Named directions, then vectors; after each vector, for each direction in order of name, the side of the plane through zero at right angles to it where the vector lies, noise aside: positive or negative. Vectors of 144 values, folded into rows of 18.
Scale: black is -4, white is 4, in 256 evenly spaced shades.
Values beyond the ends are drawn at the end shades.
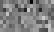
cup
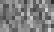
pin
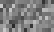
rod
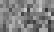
negative, negative, negative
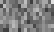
positive, negative, negative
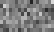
positive, negative, negative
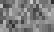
negative, positive, positive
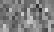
positive, positive, positive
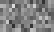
positive, negative, positive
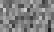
negative, negative, positive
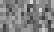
negative, negative, negative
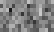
negative, negative, negative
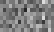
positive, positive, negative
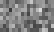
negative, negative, negative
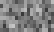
negative, negative, negative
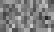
negative, positive, negative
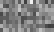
negative, positive, positive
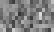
positive, negative, positive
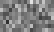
negative, positive, negative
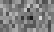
negative, negative, positive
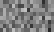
negative, negative, positive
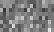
positive, positive, negative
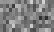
negative, positive, negative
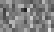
positive, positive, negative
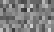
positive, positive, negative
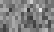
negative, negative, negative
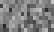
negative, negative, negative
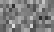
negative, positive, negative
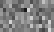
positive, positive, negative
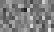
positive, positive, negative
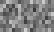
negative, positive, negative
